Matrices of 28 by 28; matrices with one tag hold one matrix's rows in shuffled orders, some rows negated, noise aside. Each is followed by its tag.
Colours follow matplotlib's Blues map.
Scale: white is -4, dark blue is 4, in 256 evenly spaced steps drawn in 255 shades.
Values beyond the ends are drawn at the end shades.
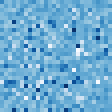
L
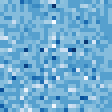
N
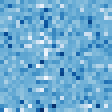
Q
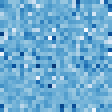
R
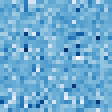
L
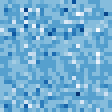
L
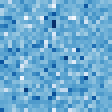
N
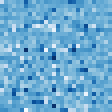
N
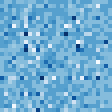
L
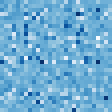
L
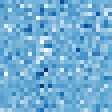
Q
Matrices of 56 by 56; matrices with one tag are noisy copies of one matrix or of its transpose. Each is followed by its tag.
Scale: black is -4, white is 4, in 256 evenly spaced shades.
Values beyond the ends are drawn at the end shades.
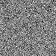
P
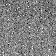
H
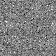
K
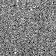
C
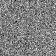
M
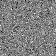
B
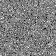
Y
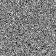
Y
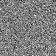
P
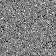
Y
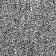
C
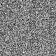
K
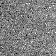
H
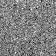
C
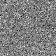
M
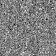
K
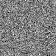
B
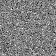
B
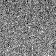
H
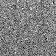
C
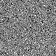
P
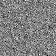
B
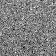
C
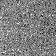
C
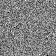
B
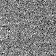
C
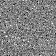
K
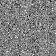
K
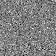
Y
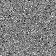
Y
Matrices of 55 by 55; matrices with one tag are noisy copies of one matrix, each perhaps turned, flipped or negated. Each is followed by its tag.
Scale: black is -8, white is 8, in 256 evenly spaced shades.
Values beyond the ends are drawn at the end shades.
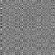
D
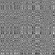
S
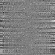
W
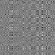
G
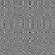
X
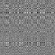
G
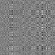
G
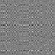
X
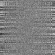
W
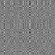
X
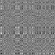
S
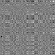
S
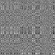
S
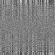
W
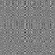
X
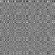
D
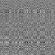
G
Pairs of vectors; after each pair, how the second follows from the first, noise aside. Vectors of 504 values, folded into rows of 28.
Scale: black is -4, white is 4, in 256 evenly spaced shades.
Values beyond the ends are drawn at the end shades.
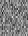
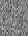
negated, shrunk.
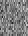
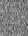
negated, shrunk.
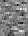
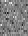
wrapped around, partly zeroed.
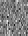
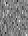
wrapped around, partly zeroed.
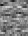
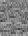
wrapped around, shrunk.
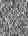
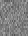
shrunk.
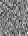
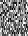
scaled up.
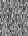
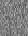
wrapped around, shrunk.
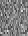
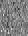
wrapped around, partly zeroed.
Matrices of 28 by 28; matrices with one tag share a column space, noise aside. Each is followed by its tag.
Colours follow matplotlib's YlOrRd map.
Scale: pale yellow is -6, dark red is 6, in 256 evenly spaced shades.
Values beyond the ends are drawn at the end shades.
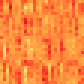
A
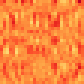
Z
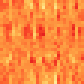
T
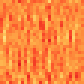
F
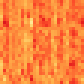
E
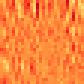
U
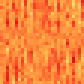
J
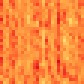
E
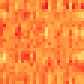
T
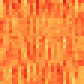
A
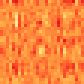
Z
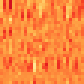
U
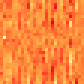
J
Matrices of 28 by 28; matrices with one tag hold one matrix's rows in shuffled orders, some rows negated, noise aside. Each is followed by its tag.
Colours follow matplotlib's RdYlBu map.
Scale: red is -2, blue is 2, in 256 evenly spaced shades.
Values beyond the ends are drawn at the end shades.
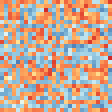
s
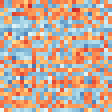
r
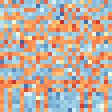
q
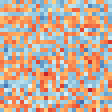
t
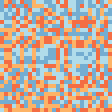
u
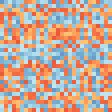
q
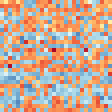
q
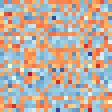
q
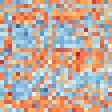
r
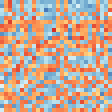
u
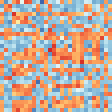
r
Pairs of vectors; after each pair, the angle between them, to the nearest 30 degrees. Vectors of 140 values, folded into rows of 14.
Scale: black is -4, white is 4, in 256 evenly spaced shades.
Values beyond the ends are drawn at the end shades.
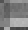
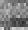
150 degrees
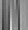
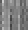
150 degrees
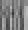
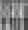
150 degrees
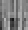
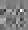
90 degrees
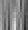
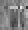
120 degrees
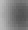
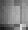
150 degrees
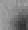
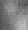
150 degrees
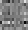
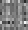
150 degrees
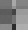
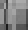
120 degrees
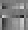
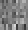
60 degrees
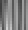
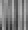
150 degrees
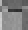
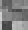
60 degrees
